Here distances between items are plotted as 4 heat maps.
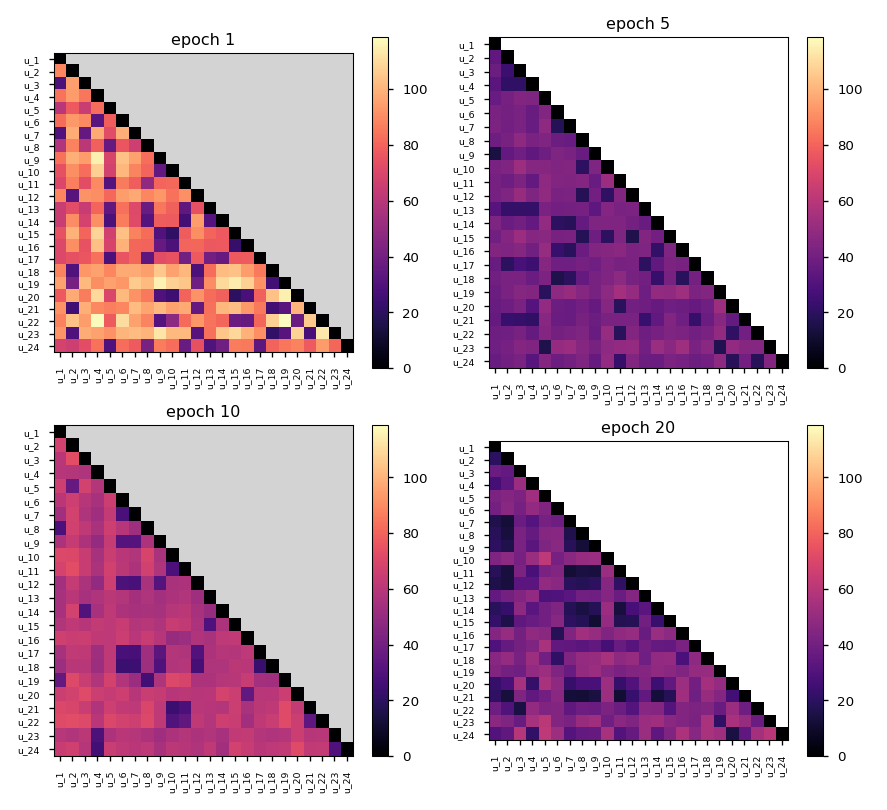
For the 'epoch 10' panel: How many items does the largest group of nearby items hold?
6
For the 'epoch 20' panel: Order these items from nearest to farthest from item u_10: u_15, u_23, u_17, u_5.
u_17, u_23, u_15, u_5
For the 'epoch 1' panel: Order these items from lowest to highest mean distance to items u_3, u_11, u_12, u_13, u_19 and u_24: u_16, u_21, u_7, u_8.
u_8, u_21, u_7, u_16
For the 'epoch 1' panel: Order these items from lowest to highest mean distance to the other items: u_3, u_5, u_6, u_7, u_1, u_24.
u_5, u_24, u_1, u_3, u_7, u_6
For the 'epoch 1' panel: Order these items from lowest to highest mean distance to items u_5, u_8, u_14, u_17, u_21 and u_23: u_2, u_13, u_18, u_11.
u_13, u_11, u_2, u_18
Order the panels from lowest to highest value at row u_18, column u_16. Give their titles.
epoch 5, epoch 20, epoch 10, epoch 1
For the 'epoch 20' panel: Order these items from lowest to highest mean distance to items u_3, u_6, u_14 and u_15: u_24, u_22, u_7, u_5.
u_7, u_22, u_5, u_24
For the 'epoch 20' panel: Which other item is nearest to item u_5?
u_13
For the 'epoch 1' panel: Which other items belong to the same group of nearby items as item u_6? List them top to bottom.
u_4
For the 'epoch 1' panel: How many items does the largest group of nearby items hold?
7
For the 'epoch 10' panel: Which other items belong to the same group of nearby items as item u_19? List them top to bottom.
u_1, u_8
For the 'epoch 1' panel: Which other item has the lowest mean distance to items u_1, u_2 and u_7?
u_3
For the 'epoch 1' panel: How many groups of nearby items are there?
5
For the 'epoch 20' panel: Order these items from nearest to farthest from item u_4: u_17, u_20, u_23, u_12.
u_20, u_12, u_17, u_23
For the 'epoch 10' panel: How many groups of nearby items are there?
8
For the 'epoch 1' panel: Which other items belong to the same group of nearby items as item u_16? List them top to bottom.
u_9, u_10, u_15, u_20, u_22
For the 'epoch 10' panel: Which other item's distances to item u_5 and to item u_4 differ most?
u_24
